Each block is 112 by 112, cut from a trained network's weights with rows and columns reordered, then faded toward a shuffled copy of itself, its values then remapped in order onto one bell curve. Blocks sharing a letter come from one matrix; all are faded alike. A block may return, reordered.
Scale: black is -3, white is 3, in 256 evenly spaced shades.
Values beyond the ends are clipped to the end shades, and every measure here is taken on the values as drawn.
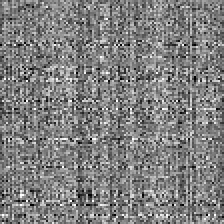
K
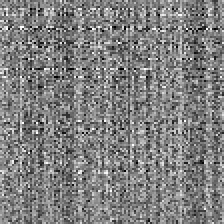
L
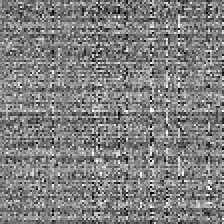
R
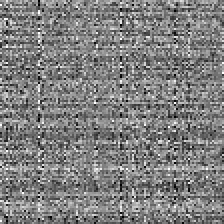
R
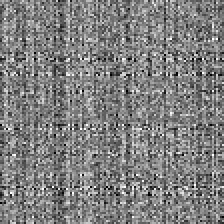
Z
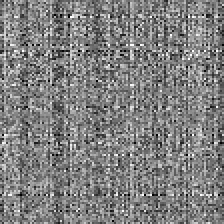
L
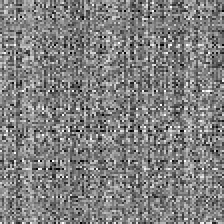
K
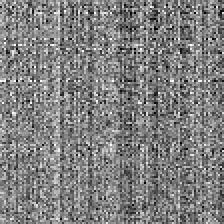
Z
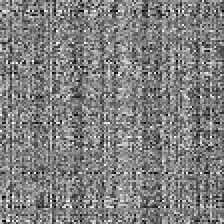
L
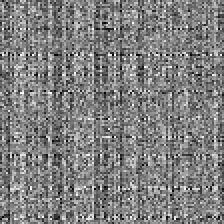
Z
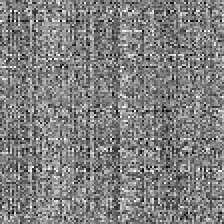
K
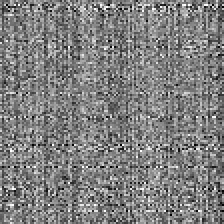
K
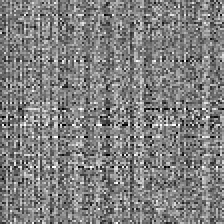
L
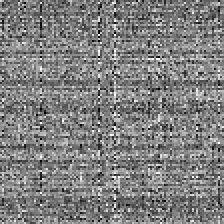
R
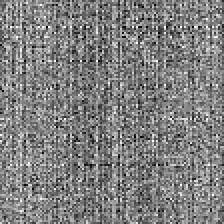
Z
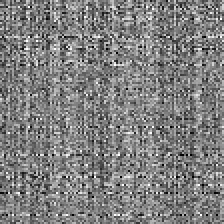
K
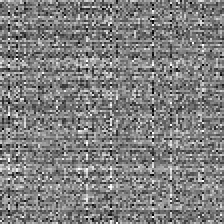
R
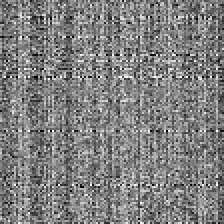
L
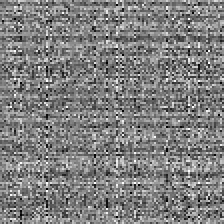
R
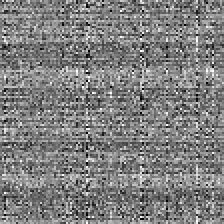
R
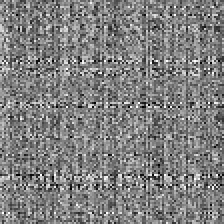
K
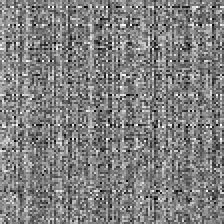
Z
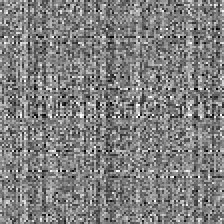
L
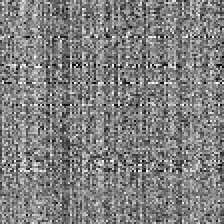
L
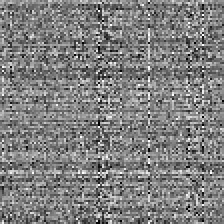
R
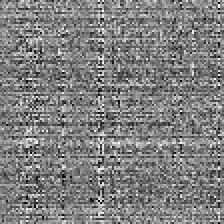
R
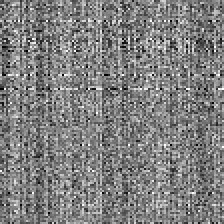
L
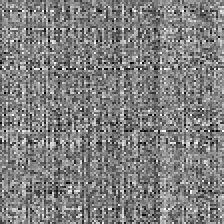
L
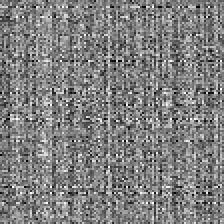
L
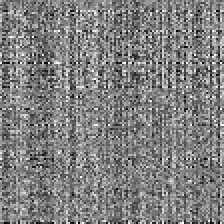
Z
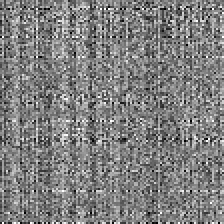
L
